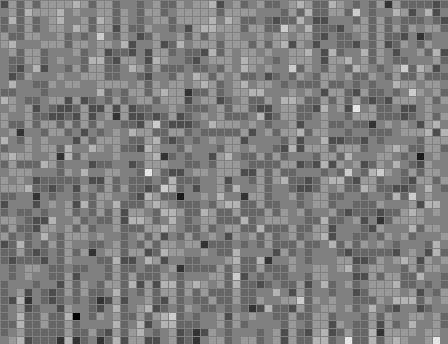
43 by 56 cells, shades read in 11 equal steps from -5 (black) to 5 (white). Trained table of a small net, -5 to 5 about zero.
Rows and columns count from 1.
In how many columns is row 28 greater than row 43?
22
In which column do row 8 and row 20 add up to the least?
53
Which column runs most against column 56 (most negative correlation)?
21
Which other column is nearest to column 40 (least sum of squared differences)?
49
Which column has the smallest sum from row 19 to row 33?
5
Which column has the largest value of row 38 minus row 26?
38
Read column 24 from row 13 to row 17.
-2 -1 -1 -2 -1
